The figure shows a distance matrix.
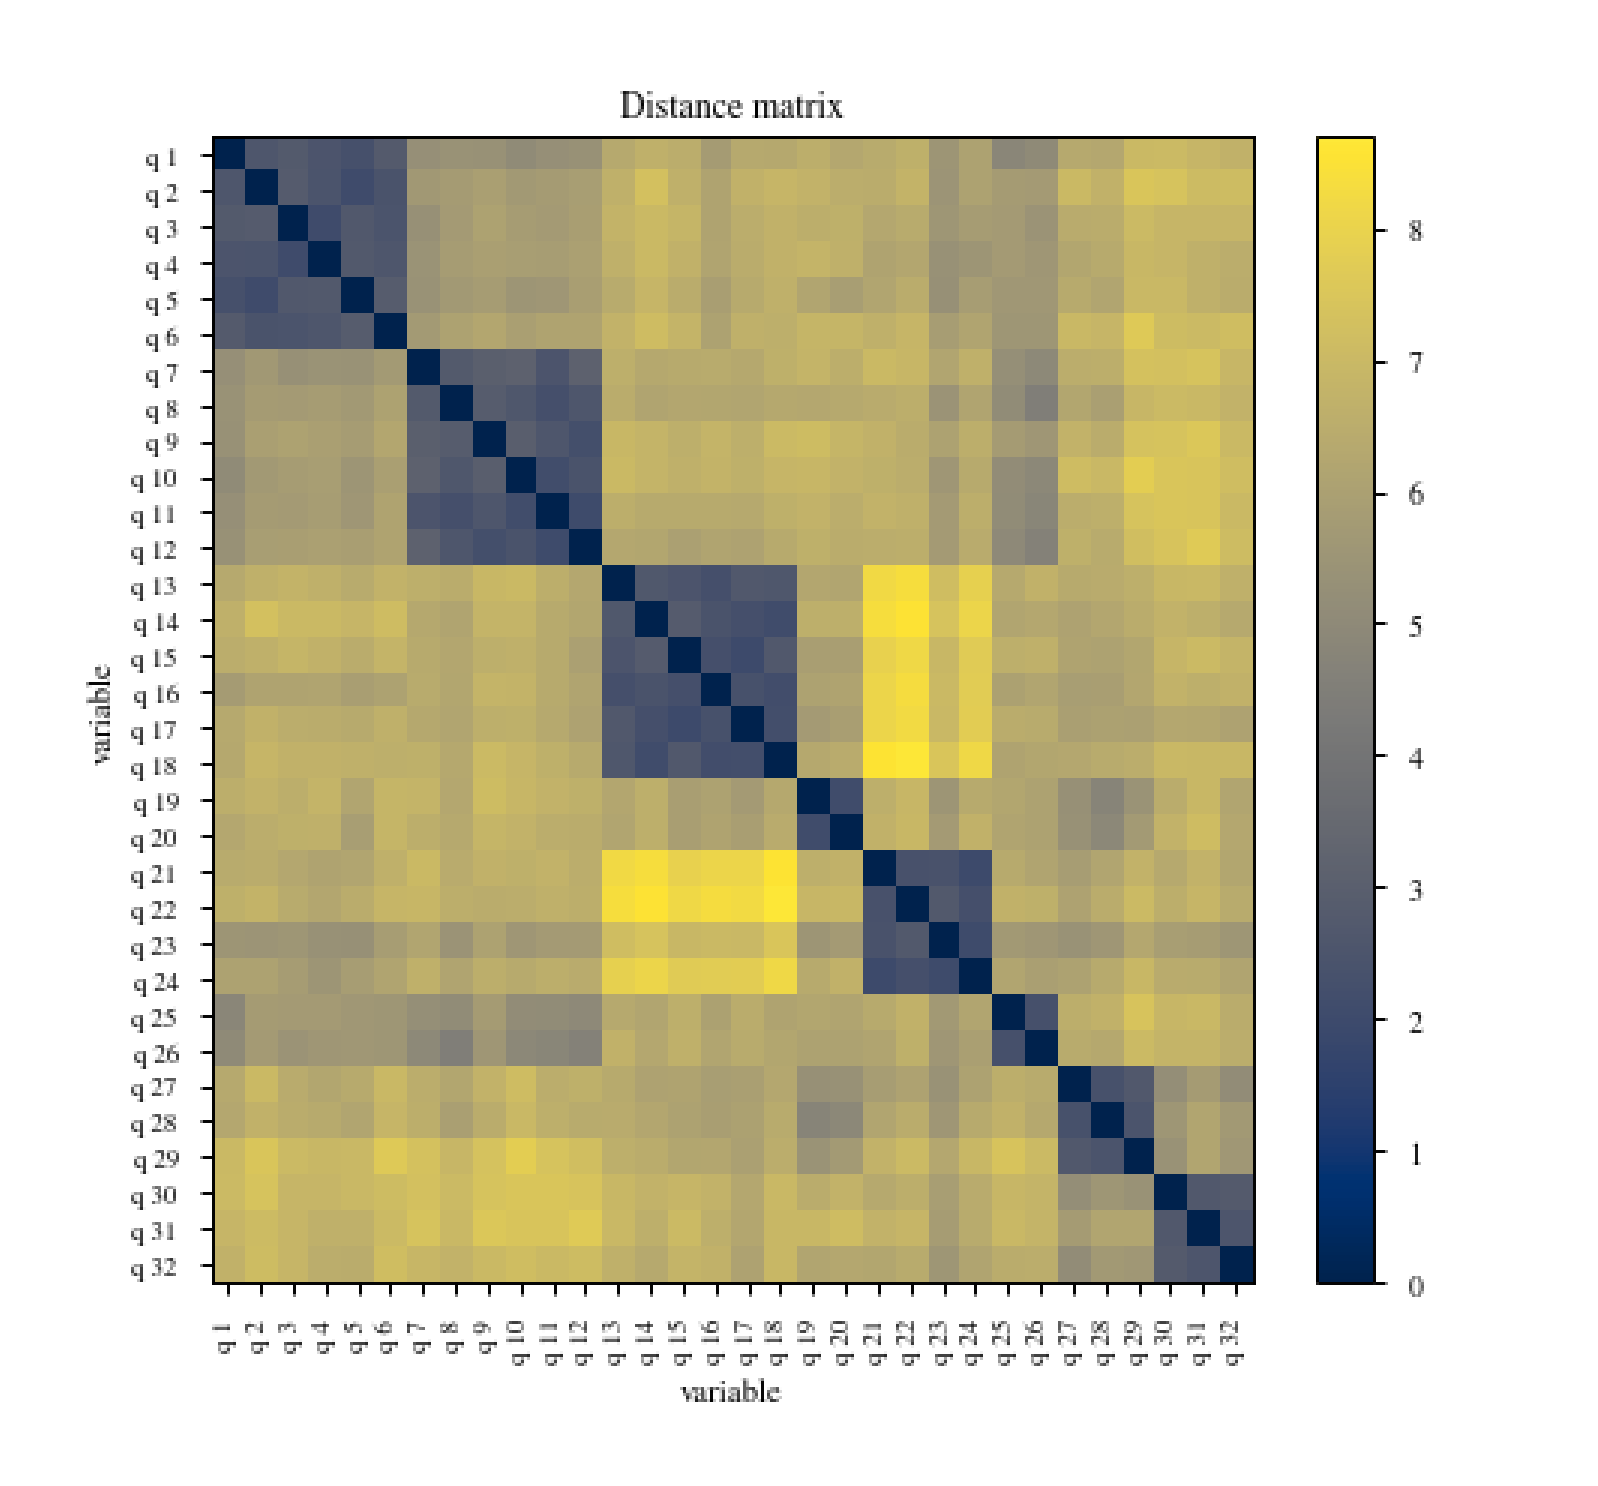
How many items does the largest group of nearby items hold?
6
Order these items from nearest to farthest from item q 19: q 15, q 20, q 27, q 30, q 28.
q 20, q 28, q 27, q 15, q 30
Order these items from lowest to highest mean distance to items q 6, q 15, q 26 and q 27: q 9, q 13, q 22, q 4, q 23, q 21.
q 4, q 13, q 23, q 9, q 21, q 22
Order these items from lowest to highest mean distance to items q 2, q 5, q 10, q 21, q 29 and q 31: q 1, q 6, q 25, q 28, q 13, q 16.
q 1, q 6, q 28, q 25, q 16, q 13
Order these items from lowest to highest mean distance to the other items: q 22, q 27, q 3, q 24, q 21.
q 3, q 27, q 24, q 21, q 22
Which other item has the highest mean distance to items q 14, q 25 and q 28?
q 22
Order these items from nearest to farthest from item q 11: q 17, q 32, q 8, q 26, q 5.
q 8, q 26, q 5, q 17, q 32
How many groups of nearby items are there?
8
